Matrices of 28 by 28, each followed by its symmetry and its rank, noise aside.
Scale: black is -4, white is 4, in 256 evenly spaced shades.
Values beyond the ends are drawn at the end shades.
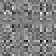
no symmetry, rank two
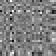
antisymmetric, rank two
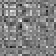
symmetric, rank two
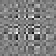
symmetric, rank one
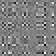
no symmetry, rank two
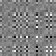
symmetric, rank one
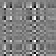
no symmetry, rank one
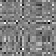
antisymmetric, rank two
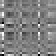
no symmetry, rank one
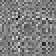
symmetric, rank three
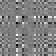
symmetric, rank one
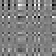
no symmetry, rank one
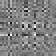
no symmetry, rank two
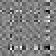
no symmetry, rank two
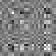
symmetric, rank two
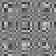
symmetric, rank two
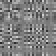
antisymmetric, rank two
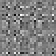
no symmetry, rank two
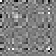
symmetric, rank three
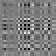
symmetric, rank one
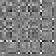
symmetric, rank two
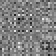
symmetric, rank three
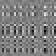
no symmetry, rank one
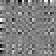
antisymmetric, rank two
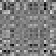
no symmetry, rank two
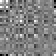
symmetric, rank two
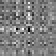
no symmetry, rank two
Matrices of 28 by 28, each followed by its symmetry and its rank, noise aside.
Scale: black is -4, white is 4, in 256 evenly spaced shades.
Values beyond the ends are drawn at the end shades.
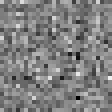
no symmetry, rank six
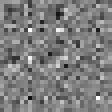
symmetric, rank four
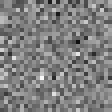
antisymmetric, rank six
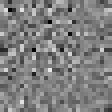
no symmetry, rank five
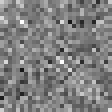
symmetric, rank five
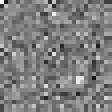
symmetric, rank five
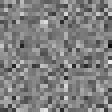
antisymmetric, rank four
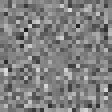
antisymmetric, rank six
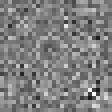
symmetric, rank six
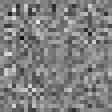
antisymmetric, rank six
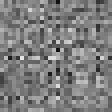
no symmetry, rank four
